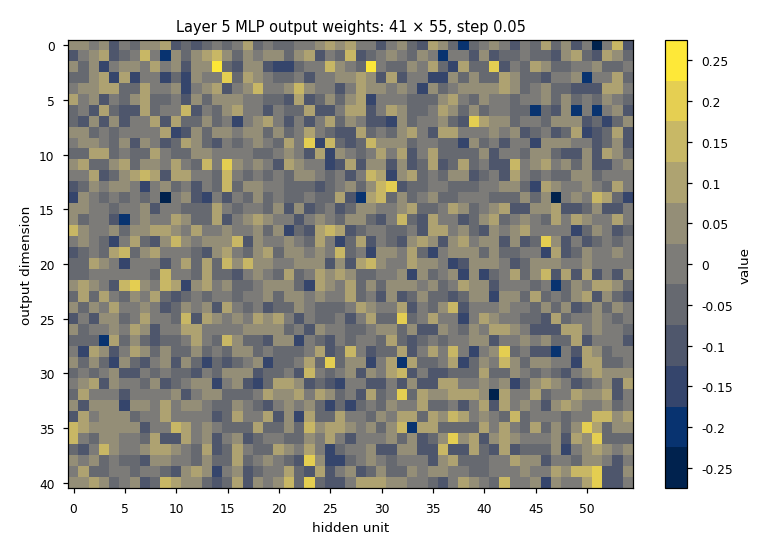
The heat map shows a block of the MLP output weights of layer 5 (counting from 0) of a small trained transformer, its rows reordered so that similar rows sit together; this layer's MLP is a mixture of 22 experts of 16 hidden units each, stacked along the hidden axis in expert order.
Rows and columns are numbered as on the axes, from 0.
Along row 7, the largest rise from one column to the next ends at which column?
39
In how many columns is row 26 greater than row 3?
24
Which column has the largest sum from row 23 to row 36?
42
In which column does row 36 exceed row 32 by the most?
41
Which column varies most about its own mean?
51
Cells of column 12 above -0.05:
25
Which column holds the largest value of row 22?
6
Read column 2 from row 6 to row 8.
-0.1 0.05 -0.05
